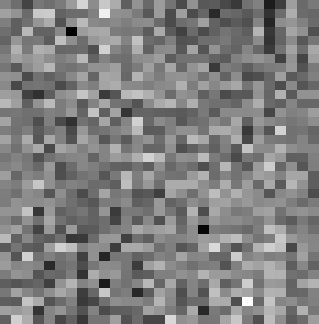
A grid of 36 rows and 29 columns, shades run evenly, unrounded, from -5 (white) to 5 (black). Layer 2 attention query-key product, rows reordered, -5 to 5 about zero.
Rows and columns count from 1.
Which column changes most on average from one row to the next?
10
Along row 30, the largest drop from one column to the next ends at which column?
14
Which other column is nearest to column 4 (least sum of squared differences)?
27
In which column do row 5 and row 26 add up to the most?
19
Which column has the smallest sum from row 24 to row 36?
25
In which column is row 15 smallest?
26
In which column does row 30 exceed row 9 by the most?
13
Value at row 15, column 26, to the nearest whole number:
-3
